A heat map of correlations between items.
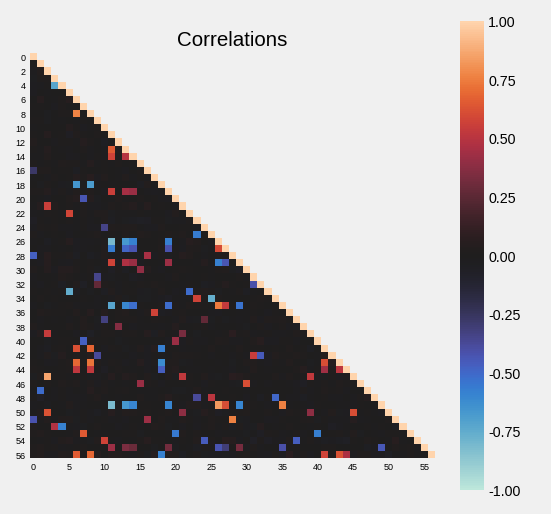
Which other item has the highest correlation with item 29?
11
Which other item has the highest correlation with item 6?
8
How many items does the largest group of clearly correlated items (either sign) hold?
10
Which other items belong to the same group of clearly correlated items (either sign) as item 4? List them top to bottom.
3, 52
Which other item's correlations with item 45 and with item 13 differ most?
2
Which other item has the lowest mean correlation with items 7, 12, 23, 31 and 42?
32
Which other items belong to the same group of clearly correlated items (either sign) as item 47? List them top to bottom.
1
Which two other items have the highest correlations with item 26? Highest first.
49, 35
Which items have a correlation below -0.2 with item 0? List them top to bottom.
16, 28, 51
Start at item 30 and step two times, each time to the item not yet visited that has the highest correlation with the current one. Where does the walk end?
15
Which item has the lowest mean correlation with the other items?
18
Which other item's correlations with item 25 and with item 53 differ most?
34
